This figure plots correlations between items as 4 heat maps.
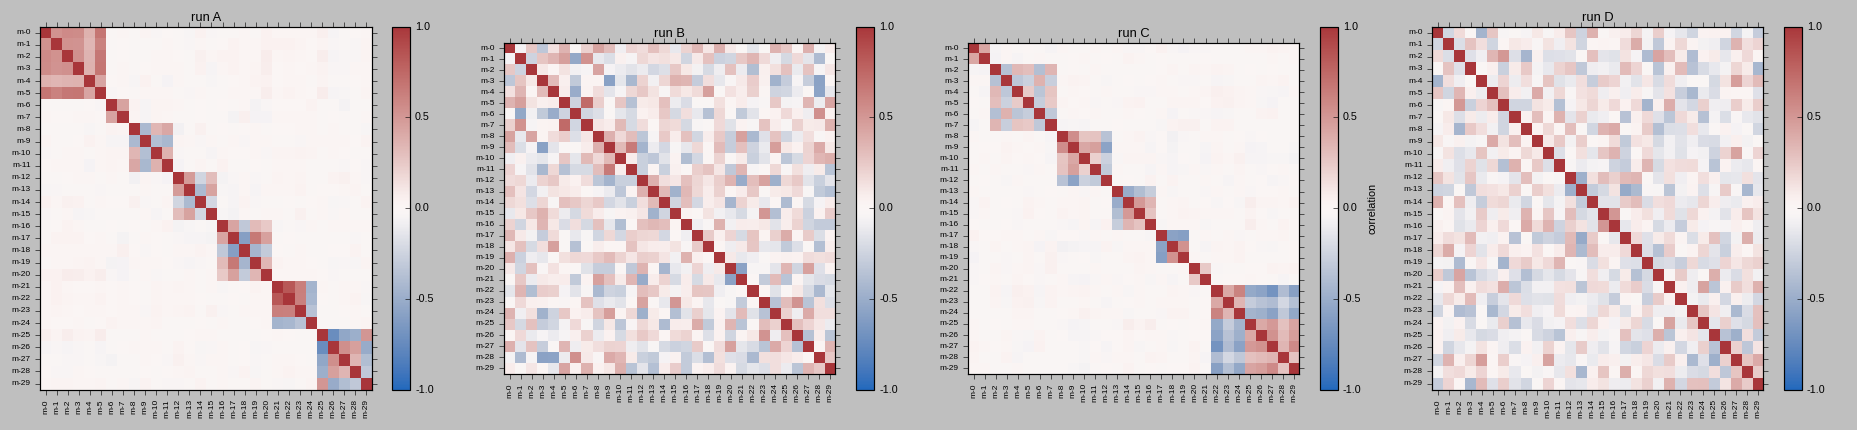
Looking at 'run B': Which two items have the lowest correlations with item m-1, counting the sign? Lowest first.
m-6, m-28
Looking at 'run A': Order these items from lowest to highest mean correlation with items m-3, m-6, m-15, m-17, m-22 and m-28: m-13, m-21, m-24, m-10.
m-24, m-10, m-13, m-21
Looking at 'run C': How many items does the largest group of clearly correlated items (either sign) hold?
8
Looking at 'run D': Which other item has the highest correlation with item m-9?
m-5
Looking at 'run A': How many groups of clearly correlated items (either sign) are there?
7
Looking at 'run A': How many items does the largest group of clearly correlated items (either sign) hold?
6
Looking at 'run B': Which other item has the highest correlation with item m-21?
m-8
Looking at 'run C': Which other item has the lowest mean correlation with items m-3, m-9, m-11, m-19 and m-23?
m-12
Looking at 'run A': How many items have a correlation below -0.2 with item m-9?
3
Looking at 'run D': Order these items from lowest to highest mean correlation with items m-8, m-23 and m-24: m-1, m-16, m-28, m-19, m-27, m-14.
m-27, m-28, m-14, m-1, m-19, m-16
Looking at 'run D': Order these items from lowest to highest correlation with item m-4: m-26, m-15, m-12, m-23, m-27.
m-12, m-23, m-26, m-15, m-27
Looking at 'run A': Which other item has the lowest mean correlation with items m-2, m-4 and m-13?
m-14
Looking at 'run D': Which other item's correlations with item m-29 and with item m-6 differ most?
m-19
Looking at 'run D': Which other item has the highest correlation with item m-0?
m-14
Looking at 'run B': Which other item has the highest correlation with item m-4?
m-18
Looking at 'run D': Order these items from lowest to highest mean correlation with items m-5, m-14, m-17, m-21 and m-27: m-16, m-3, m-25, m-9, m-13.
m-13, m-25, m-16, m-9, m-3
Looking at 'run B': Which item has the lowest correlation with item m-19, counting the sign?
m-1
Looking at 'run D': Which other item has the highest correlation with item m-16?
m-15
